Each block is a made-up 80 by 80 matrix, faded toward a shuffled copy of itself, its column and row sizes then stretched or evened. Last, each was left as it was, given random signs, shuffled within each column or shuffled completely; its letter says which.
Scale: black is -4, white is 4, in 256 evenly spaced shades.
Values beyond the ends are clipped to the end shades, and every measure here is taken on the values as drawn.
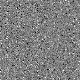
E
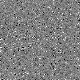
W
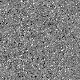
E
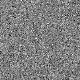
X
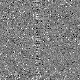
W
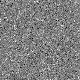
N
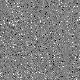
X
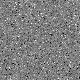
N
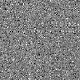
W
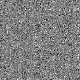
W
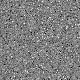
N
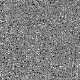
X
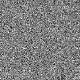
W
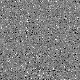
X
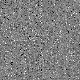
E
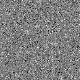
X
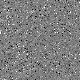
X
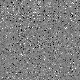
W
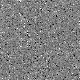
E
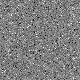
N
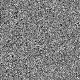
E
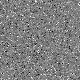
N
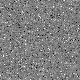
N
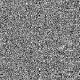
W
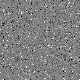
X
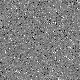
N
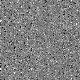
E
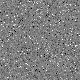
N
